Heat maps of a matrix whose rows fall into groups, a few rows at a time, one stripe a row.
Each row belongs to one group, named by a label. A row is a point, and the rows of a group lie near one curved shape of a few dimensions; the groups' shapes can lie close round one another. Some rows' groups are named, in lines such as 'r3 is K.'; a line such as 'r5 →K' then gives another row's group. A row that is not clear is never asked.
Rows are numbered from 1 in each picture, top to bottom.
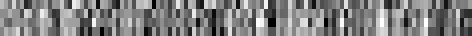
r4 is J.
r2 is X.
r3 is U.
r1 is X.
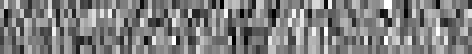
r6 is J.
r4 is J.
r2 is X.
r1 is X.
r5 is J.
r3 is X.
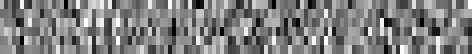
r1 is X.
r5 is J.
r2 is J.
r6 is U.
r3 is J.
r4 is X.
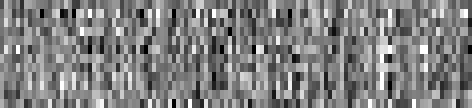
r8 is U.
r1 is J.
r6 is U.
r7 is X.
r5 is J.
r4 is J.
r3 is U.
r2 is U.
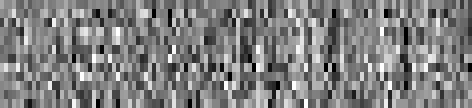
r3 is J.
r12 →X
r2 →X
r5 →X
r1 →U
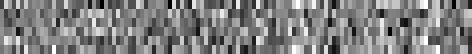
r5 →U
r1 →J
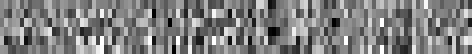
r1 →U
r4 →X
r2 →X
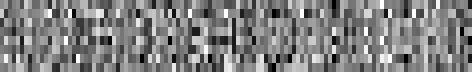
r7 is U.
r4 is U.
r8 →X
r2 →X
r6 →U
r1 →J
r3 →J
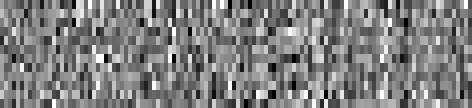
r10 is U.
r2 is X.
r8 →X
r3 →U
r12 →J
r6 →X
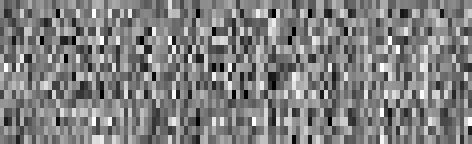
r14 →X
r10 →X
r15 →U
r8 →U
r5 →U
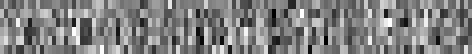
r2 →X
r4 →X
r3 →U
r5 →X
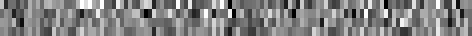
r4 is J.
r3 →U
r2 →U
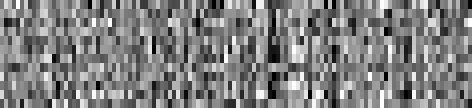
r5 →X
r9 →X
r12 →J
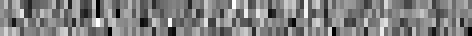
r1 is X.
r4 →X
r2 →X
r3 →U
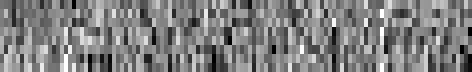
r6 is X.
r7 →J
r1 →U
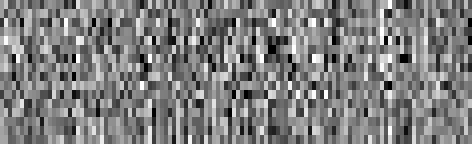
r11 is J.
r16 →X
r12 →X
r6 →X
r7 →U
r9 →U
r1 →U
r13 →X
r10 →X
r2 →X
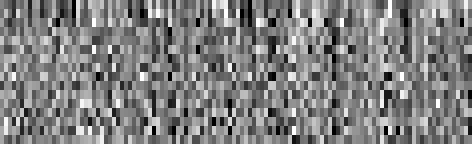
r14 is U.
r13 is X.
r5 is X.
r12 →J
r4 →J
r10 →J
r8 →U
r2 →U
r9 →X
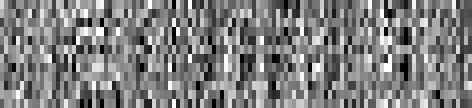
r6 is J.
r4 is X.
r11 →X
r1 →X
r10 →X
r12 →J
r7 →X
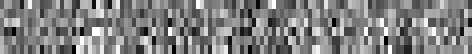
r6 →U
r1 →J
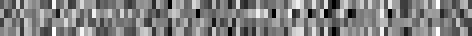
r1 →J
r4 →J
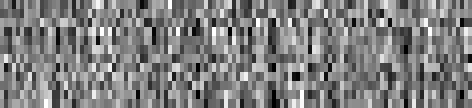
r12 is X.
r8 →X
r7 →U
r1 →U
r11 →X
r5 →X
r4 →X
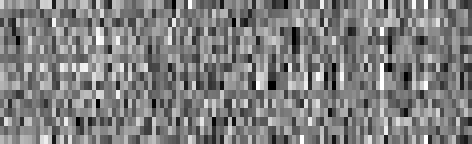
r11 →J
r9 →U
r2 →U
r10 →U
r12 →X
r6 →J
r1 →X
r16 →X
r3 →J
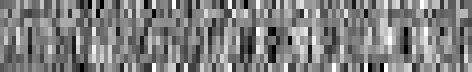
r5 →U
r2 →X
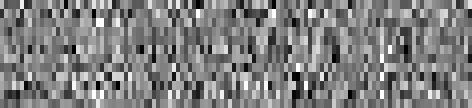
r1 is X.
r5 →U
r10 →X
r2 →J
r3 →J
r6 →U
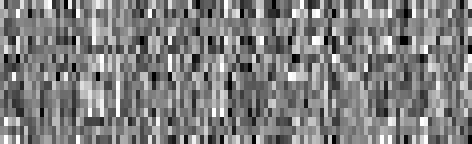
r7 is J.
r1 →X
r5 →U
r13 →U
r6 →U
